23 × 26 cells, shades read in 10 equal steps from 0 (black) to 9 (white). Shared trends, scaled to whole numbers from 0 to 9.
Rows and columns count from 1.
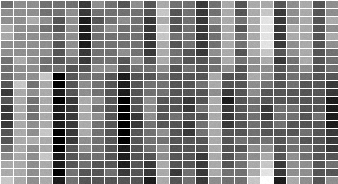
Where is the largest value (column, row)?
21, 23
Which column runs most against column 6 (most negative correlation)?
7
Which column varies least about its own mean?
25
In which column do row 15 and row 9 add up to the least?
10
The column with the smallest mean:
5
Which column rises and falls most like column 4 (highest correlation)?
17
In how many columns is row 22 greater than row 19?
13
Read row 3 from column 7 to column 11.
1 3 4 5 4
